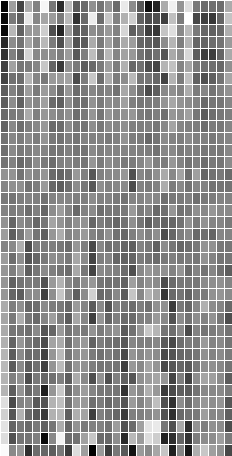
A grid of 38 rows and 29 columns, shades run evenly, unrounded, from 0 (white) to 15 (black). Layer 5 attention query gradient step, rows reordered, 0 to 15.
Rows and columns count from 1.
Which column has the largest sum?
21
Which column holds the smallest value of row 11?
22
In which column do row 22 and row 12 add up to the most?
12
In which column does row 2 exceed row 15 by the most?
1
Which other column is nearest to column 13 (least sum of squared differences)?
25
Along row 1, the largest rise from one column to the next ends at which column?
7
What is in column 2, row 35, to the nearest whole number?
10
